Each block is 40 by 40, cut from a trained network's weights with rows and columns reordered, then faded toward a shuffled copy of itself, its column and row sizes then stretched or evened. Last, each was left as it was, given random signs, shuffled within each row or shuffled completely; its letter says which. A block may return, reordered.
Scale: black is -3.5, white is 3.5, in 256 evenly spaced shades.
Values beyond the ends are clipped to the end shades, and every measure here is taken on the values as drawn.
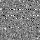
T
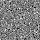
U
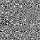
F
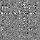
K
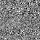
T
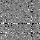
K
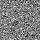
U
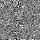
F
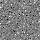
U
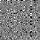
F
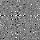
K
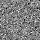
U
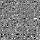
K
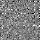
K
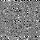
K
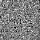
T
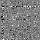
K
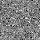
T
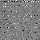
T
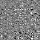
K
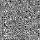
K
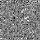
K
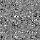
K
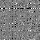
K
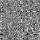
K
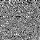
T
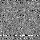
T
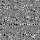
T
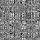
F
